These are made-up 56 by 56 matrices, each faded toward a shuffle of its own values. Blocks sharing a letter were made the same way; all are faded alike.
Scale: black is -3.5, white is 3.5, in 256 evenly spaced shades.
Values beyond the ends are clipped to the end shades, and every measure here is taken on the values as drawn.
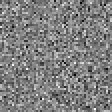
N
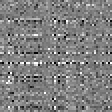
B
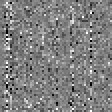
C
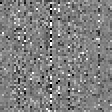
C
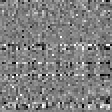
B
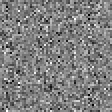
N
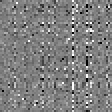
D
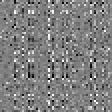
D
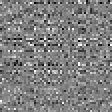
B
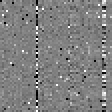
D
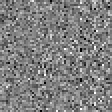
N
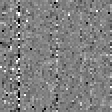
C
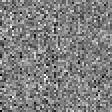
N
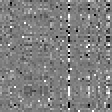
D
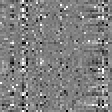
D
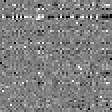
B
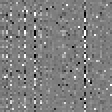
D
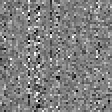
C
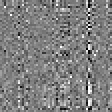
D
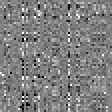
D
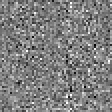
N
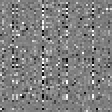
D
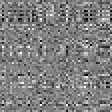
B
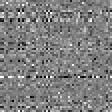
B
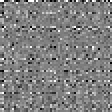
B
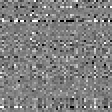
B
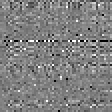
B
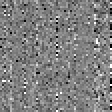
C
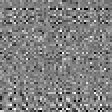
B
